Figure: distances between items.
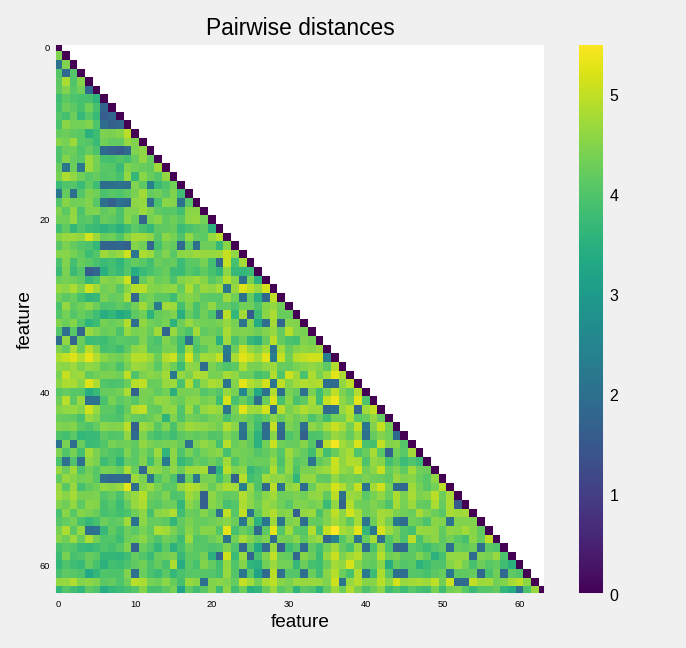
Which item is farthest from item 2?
36
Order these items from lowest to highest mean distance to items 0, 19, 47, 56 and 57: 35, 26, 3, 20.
26, 35, 3, 20
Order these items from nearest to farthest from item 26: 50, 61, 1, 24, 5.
5, 61, 24, 50, 1
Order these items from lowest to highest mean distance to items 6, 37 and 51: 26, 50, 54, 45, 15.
45, 50, 26, 15, 54
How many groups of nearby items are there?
13
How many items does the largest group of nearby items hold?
12
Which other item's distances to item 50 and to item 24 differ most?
9
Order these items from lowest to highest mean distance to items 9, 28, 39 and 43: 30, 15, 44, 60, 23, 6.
6, 23, 60, 30, 15, 44
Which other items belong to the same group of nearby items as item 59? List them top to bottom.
21, 25, 31, 54
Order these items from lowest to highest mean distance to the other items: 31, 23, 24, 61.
61, 23, 31, 24
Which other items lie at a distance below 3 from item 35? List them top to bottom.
22, 28, 36, 39, 42, 57
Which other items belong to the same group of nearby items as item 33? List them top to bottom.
1, 3, 14, 48
